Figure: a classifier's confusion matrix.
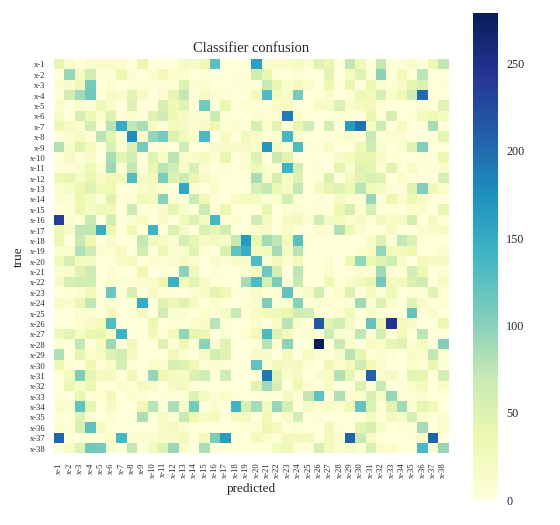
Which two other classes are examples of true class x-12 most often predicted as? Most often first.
x-8, x-11
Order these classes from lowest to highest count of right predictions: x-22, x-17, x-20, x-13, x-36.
x-17, x-36, x-22, x-20, x-13
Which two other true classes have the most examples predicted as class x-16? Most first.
x-1, x-37
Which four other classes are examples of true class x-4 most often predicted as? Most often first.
x-36, x-21, x-24, x-3
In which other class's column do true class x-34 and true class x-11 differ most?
x-18
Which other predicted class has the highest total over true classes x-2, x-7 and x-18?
x-30
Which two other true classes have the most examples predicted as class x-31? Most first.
x-26, x-14
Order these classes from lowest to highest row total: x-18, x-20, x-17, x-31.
x-20, x-17, x-18, x-31
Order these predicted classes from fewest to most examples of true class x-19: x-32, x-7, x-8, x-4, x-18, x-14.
x-8, x-7, x-14, x-4, x-32, x-18
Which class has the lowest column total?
x-25
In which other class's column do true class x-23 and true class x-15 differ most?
x-6
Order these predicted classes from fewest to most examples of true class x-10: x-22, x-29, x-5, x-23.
x-5, x-29, x-23, x-22
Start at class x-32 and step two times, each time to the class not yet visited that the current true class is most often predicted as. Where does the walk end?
x-13
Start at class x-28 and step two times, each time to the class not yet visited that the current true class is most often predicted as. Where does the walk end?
x-33
